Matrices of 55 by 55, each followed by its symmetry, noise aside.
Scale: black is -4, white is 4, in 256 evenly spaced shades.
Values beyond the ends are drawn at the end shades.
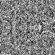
mirrored top to bottom.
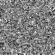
no symmetry.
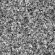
no symmetry.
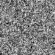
symmetric across the other diagonal.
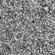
symmetric across the other diagonal.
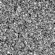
no symmetry.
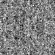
mirrored top to bottom.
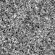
symmetric across the other diagonal.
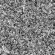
symmetric across the other diagonal.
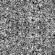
mirrored top to bottom.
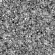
same after a half turn.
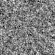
antisymmetric.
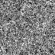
symmetric.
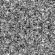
mirrored top to bottom.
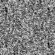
same after a half turn.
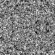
mirrored top to bottom.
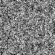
mirrored top to bottom.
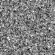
antisymmetric.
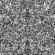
mirrored left to right.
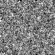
antisymmetric.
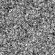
symmetric.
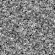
same after a half turn.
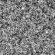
symmetric across the other diagonal.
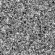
no symmetry.
